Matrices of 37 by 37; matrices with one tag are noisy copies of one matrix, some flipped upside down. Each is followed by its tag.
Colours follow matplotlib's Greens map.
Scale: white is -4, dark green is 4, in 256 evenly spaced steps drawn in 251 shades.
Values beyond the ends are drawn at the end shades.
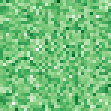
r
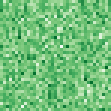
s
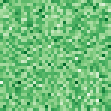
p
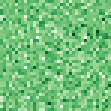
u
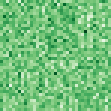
s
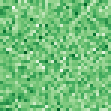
r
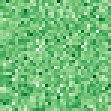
r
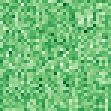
s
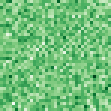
r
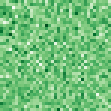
r
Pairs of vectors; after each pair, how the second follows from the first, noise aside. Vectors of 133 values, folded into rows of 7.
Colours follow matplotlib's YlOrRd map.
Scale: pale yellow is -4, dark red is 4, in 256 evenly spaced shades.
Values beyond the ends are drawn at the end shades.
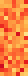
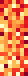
negated, scaled up.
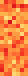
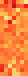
partly zeroed.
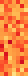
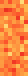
reversed, negated, partly zeroed.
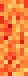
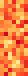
wrapped around, negated.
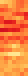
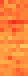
reversed, negated, shrunk.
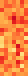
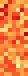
wrapped around, negated.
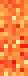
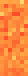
reversed, shrunk.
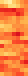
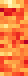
copied.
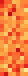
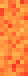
reversed, shrunk.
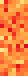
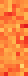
reversed, negated, shrunk.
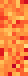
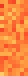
reversed, negated, shrunk.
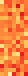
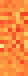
partly zeroed.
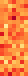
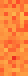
reversed, shrunk.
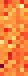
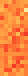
reversed, negated, shrunk.
